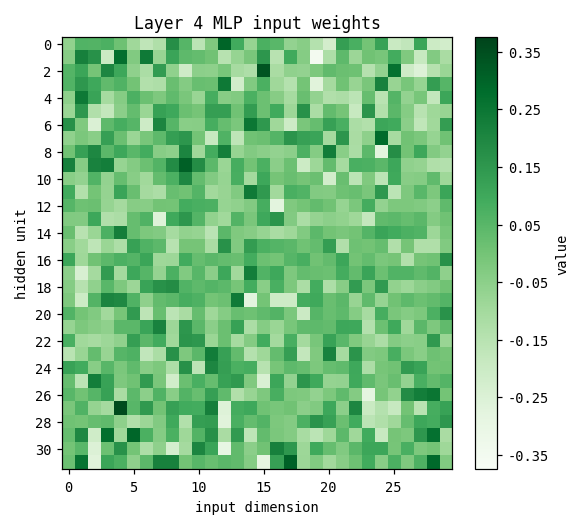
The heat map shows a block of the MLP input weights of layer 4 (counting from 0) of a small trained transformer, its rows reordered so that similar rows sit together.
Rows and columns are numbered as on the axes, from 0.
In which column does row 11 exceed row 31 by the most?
15
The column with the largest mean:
9
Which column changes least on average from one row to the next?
21
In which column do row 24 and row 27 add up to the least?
23
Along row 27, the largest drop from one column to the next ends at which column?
12
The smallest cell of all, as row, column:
1, 19
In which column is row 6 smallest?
2
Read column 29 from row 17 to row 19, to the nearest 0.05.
-0.05 0 0.05
